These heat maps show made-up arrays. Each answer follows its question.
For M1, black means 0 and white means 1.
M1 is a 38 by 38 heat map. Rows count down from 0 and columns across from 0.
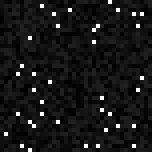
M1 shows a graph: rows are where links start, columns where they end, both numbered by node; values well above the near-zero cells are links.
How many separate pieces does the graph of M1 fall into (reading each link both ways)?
5
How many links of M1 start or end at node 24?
3
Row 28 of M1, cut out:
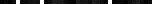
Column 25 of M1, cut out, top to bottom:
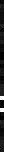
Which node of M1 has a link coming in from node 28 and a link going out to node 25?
node 27
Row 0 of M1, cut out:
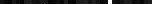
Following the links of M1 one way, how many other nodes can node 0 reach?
4
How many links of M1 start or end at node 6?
3
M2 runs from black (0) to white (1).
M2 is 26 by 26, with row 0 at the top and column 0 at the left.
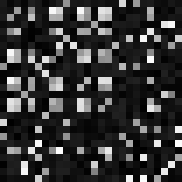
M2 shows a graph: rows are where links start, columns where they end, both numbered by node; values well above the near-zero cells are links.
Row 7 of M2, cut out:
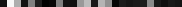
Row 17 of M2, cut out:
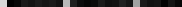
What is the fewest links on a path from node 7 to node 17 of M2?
5
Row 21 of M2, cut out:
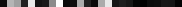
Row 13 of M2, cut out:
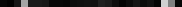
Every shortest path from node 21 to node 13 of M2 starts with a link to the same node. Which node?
node 8
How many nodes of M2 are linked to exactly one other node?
2
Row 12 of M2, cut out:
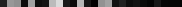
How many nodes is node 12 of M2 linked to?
8
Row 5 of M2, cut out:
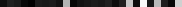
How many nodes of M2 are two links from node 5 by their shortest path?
4
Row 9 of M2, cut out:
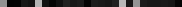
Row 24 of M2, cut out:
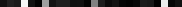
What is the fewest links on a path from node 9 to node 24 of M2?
6
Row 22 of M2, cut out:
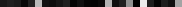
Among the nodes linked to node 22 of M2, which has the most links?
node 15
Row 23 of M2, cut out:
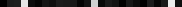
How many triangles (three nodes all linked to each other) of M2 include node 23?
3
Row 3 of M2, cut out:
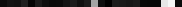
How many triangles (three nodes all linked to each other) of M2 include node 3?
3
